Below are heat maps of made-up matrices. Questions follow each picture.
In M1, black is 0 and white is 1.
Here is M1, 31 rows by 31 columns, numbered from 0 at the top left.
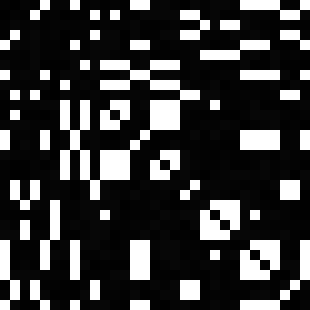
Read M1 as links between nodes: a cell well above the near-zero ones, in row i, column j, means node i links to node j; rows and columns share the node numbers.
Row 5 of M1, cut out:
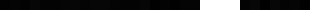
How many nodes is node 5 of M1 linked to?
4
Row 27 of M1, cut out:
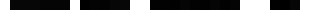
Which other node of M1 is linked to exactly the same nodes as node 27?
node 4
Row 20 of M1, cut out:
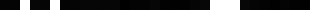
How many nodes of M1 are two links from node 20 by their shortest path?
2
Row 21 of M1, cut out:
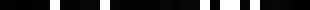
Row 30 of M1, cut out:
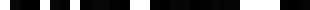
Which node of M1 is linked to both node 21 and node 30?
node 25
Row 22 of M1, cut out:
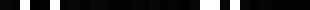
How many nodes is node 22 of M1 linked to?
5
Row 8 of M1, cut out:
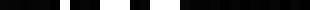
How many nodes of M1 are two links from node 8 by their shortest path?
2
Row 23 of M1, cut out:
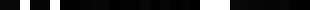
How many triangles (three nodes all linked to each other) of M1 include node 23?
8
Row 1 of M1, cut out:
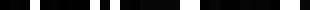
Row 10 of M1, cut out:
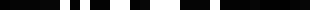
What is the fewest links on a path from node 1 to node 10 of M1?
2
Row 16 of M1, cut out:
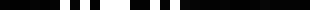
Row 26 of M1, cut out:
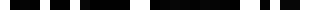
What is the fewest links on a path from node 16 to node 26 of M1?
4
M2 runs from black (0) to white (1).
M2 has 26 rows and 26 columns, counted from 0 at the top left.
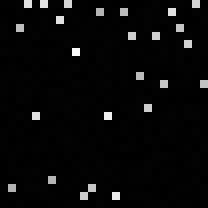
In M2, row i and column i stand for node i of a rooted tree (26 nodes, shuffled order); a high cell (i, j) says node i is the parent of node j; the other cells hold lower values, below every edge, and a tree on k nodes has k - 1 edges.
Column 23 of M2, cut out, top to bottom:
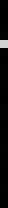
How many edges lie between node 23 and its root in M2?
2
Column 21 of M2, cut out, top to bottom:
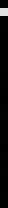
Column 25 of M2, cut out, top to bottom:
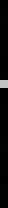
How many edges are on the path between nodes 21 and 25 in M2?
7
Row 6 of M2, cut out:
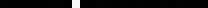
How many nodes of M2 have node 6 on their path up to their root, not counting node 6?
2
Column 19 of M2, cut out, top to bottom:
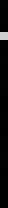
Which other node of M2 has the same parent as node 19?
16
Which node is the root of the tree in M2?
0
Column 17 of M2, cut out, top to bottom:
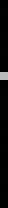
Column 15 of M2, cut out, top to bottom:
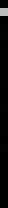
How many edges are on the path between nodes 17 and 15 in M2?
9
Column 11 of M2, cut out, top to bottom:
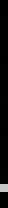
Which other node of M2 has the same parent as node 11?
1
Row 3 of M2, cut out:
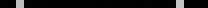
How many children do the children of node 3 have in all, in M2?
2
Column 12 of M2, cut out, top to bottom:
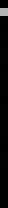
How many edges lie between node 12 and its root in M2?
4
